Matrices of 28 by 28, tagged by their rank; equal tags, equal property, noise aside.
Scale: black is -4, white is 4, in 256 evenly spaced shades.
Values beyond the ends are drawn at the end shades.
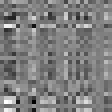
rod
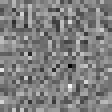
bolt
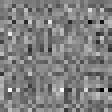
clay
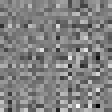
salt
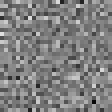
bolt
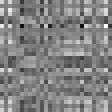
rod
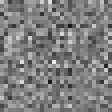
clay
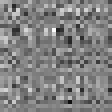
salt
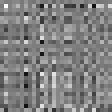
rod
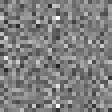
bolt
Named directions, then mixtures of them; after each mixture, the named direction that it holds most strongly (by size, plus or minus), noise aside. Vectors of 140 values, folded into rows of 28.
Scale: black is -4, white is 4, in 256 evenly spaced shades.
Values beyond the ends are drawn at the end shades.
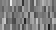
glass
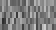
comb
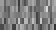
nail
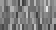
nail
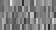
glass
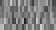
nail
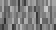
nail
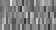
glass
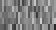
nail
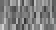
nail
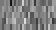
glass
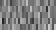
nail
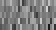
nail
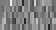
glass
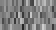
comb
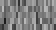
nail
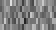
glass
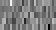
glass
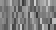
glass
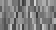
comb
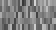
comb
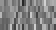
comb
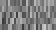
comb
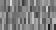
glass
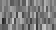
comb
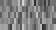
comb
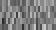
comb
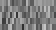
comb
